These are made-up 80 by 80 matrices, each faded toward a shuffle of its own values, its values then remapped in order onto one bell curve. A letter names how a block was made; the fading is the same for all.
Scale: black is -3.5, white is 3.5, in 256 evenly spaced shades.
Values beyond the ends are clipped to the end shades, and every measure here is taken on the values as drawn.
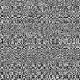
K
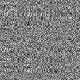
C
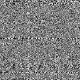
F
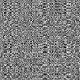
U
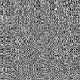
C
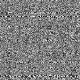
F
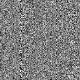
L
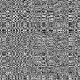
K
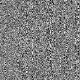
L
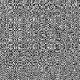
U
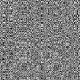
C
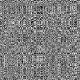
U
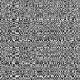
K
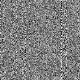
L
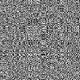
C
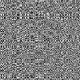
U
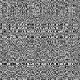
K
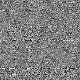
F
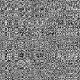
U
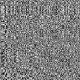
C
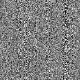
L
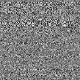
F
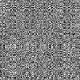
U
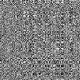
C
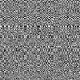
K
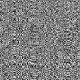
C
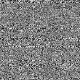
F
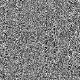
L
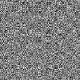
C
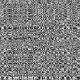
K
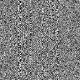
L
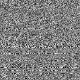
F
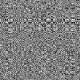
K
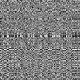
K
